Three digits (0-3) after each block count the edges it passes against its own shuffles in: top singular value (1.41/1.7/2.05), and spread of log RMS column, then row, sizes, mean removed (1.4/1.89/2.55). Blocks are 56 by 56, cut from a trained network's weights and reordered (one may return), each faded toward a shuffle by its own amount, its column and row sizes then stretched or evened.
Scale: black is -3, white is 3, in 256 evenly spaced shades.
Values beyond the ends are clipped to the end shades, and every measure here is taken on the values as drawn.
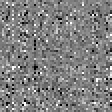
1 3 2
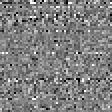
0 1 3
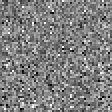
0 2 1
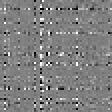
3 3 3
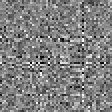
3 1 2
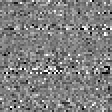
0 0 3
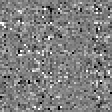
0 2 2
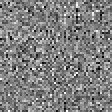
2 1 1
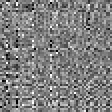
3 2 1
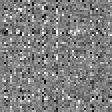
1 3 2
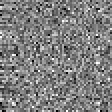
2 1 1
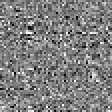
2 0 2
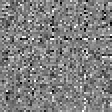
1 2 2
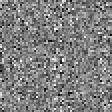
0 2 0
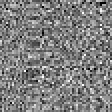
3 0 0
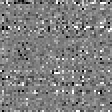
2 2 3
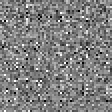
1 1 2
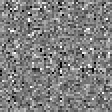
1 1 1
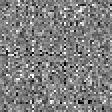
2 2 2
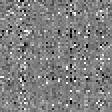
0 3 2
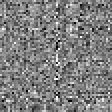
2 1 1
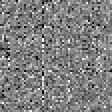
1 2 1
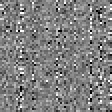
2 3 0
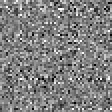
0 1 2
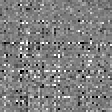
2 2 3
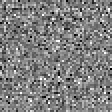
1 0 1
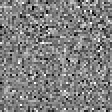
1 1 1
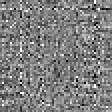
2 2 1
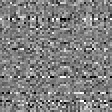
3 1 3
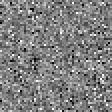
0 1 0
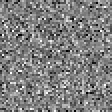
0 0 2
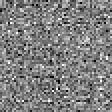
2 0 1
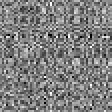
3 0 1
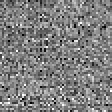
2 1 1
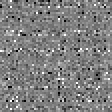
1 1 3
